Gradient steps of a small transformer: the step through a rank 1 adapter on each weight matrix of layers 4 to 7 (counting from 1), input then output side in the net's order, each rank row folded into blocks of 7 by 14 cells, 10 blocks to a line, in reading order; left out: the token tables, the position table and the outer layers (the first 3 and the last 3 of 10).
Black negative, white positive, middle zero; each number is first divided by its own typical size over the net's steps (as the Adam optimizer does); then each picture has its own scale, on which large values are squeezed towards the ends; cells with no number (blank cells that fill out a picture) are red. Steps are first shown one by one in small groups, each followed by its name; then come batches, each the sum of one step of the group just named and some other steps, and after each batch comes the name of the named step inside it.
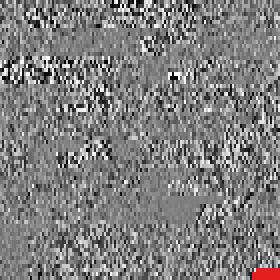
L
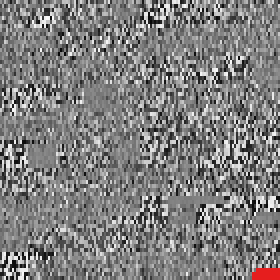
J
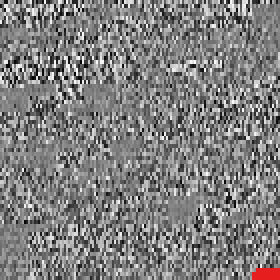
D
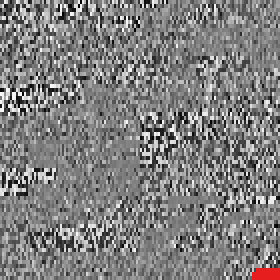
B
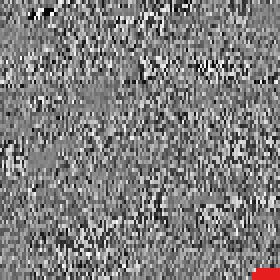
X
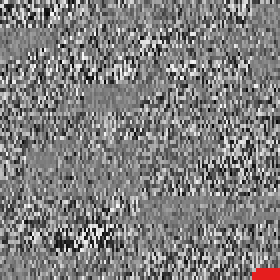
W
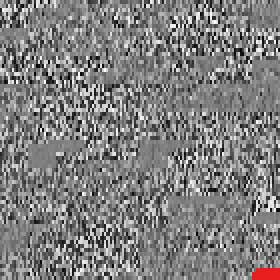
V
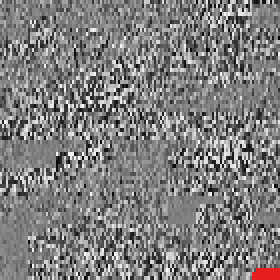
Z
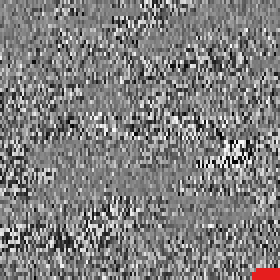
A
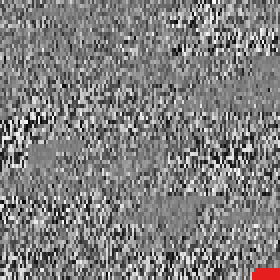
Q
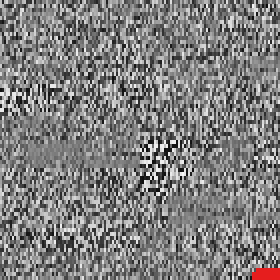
B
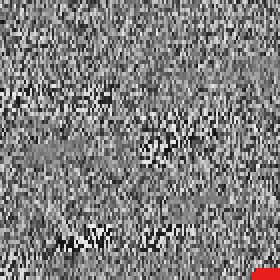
B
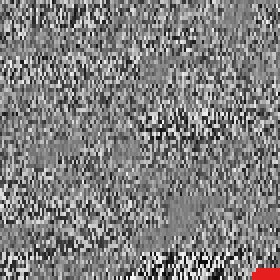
Q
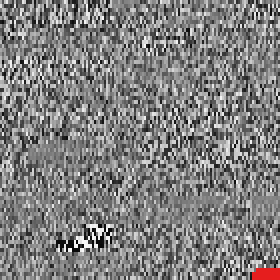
W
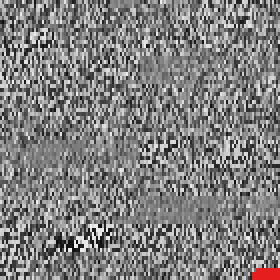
W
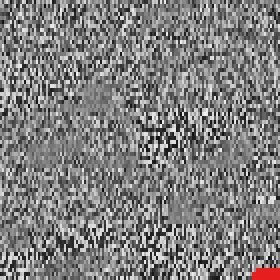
B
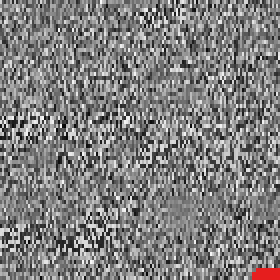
Z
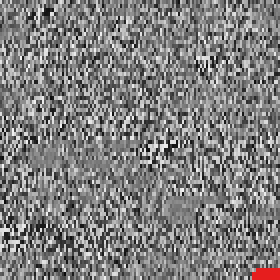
X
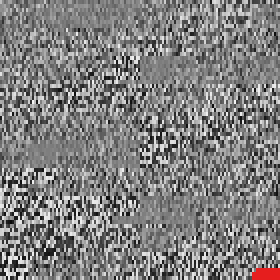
Q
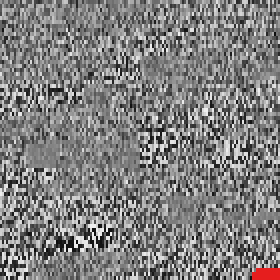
J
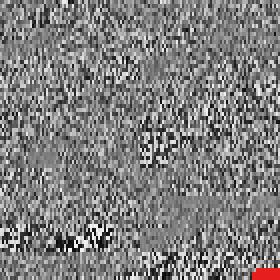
W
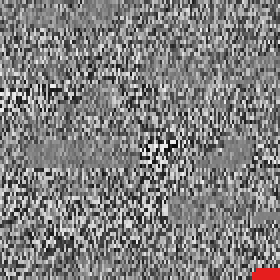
B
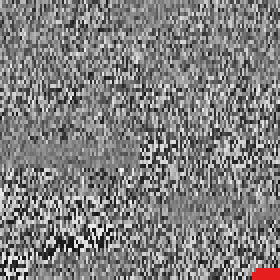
A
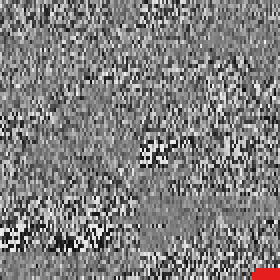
W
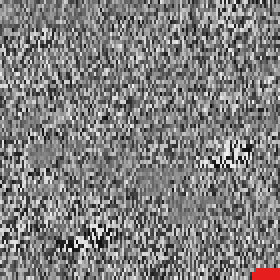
Z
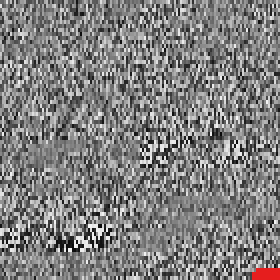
A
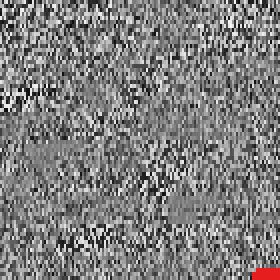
X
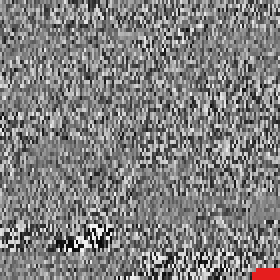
W
